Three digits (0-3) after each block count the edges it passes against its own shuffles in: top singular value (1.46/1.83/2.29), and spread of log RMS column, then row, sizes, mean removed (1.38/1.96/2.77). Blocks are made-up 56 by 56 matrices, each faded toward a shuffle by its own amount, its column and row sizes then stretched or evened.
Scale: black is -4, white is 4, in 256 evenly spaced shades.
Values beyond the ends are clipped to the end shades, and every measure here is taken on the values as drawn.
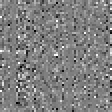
2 3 0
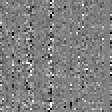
0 3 1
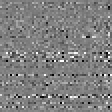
2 1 3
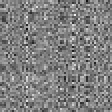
3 2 0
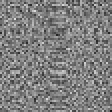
3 0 1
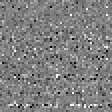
0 0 2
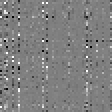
1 3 1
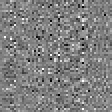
3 2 1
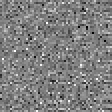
2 0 0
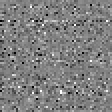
1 1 2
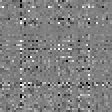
2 2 3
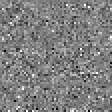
0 1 2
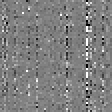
3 3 0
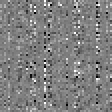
1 3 1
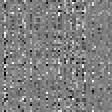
2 3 0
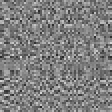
3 1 2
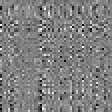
3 3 2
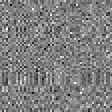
3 1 0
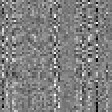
3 3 0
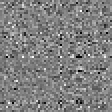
1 1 2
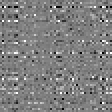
3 2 3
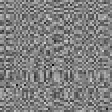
3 2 0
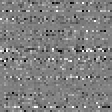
1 0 3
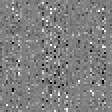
0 3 0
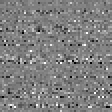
1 0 3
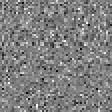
2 0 0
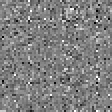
1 2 1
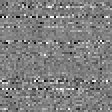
2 0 3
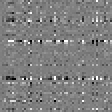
3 2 3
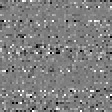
0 0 3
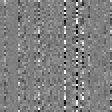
3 3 0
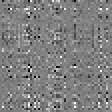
3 3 2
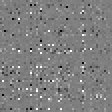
0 2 2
